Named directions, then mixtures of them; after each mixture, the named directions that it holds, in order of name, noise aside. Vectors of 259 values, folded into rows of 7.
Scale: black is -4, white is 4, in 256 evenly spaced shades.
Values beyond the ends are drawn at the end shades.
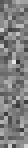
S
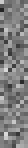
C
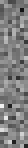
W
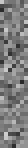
C.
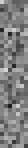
C, S, W.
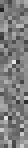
C, S, W.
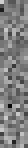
C, W.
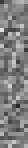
C, S.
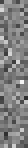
C, S.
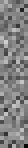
C, S, W.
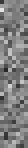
C.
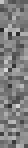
C, S, W.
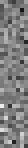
W.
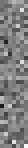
C, S, W.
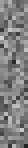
S.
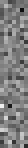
W.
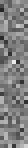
C, S.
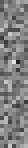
S.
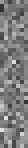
C, S, W.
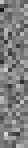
C.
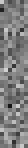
C, W.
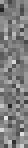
C, S, W.
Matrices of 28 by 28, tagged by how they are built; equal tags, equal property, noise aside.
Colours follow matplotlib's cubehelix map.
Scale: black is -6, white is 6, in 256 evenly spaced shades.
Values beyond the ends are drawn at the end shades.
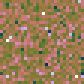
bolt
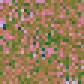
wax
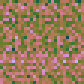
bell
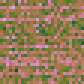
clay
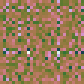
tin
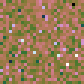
bolt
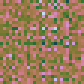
tin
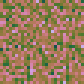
bell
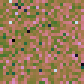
bolt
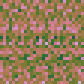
bell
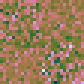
wax
